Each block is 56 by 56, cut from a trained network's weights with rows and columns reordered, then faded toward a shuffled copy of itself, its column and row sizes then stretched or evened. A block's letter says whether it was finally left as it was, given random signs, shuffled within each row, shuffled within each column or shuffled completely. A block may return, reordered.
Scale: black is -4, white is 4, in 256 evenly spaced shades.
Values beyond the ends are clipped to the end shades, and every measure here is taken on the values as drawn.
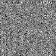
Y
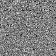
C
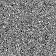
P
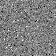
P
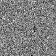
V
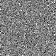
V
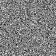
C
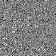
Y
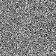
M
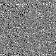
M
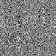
Y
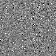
M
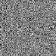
Y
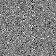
V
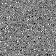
C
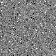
V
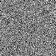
V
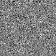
C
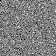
P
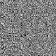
Y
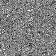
V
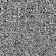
Y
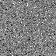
P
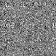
Y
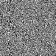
V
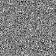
M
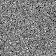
P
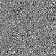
Y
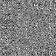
Y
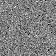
P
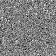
P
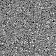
P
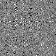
M
